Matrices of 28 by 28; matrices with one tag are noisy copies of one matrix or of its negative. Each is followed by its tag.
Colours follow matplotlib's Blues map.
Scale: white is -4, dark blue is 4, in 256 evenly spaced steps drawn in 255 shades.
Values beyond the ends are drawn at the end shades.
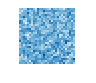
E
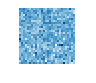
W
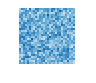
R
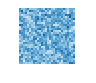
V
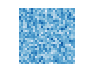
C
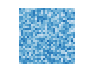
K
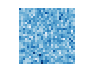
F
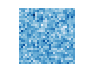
K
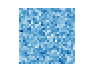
E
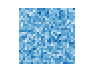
F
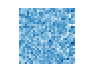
V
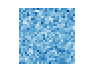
E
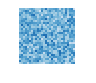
F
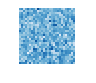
E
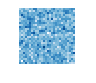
V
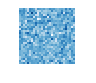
C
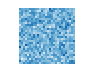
C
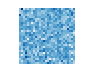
R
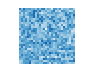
K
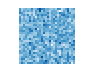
F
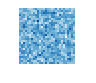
C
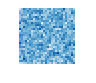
E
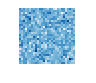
W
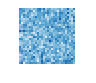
F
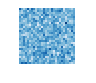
E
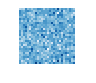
K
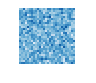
C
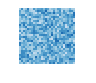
C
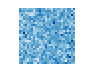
F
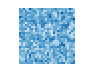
C
